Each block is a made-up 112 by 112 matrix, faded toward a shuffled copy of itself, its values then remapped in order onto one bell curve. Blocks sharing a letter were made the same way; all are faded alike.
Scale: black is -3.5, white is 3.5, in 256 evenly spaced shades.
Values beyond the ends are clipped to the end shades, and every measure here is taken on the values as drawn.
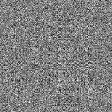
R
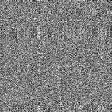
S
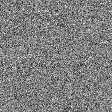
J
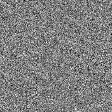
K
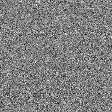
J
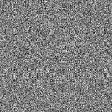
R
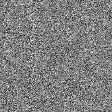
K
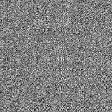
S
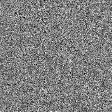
K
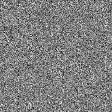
K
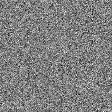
K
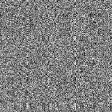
R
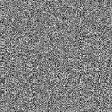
R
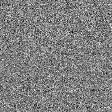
J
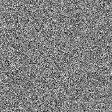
K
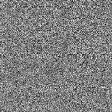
S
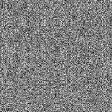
R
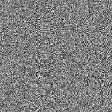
R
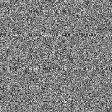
S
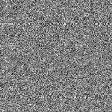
S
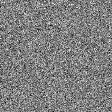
K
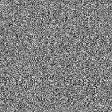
S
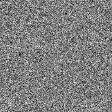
K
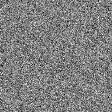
K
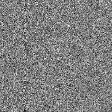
K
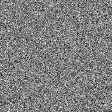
K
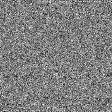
J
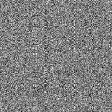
R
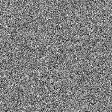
K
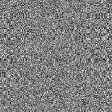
R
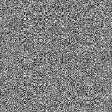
R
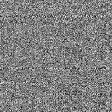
S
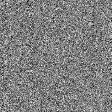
K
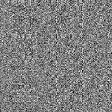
R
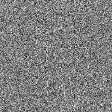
K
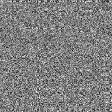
S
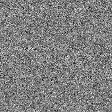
J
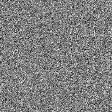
K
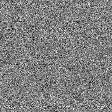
J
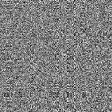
R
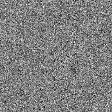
K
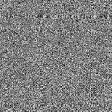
S
